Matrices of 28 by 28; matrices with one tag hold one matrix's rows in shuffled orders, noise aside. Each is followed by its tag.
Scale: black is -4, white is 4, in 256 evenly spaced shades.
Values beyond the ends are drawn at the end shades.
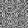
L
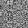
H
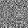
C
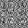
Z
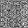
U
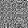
C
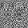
C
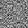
H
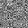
H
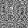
Z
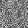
L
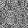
L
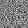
C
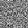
H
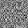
C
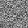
H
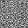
Z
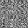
Z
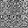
U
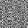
L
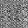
U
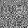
C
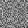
L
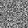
H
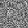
H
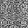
U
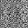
U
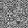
H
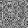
L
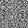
Z
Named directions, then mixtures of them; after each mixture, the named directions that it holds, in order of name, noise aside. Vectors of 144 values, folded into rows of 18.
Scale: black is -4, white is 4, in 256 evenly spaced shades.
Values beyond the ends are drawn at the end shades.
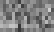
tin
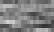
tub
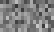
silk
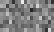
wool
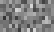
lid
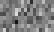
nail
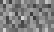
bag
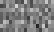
silk, wool.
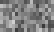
silk, tin, tub.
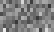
bag, nail.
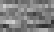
tub.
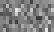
lid, nail, wool.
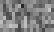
tin.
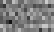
bag, tub, wool.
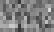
tin.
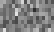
lid, nail, wool.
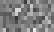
lid, nail.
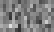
lid, tin.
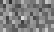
bag.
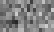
nail, tin, tub.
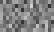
bag, lid, silk.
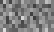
bag.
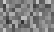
bag, lid.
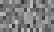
lid, nail.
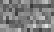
bag, lid, tub.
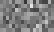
lid, silk, wool.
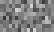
lid.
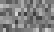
nail, tub.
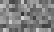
bag, tub, wool.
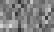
nail, tin.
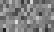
bag, nail.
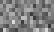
bag, tub.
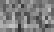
tin.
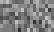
lid, silk.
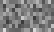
bag, lid, wool.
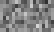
lid, silk.
